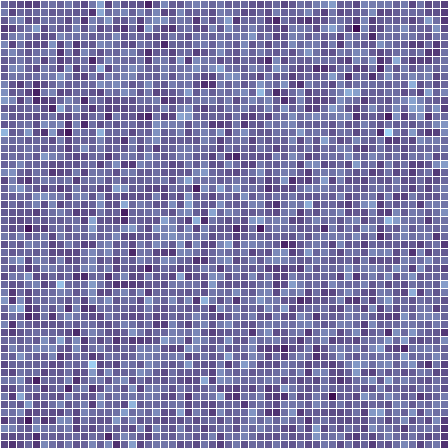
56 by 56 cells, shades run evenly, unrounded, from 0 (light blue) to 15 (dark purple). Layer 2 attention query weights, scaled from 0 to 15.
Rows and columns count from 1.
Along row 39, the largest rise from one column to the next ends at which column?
4
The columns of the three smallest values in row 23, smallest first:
24, 41, 36
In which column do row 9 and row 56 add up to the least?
17
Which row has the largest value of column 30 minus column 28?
50
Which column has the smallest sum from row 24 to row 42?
12
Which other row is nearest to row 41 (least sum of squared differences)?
19
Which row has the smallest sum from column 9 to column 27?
9
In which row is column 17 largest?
32
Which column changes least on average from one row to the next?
31
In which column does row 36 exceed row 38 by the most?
26
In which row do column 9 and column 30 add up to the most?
49
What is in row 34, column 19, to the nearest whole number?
13
